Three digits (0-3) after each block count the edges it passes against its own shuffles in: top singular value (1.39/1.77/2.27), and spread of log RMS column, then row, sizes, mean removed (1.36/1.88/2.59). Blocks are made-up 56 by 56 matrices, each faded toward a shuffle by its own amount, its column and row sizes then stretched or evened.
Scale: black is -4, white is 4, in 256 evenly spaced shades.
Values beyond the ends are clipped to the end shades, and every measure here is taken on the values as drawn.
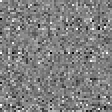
1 2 2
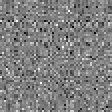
3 1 1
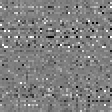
2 0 3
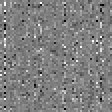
1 3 0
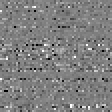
0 0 3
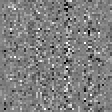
1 3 0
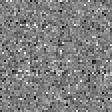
0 0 2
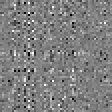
2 3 2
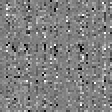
0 3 2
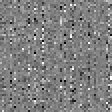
0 3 1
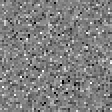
0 0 0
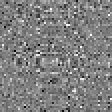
2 1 0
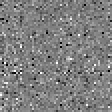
1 2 1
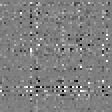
2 2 3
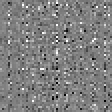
1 3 2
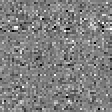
1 1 2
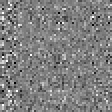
2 2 1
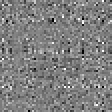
2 2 2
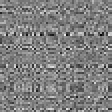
3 0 3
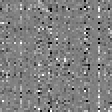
1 3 2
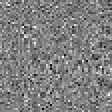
2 1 0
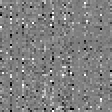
0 3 1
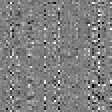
3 3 1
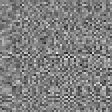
3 1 2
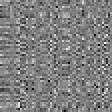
3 3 1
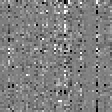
2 3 2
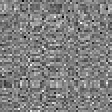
3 1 0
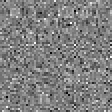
2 0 0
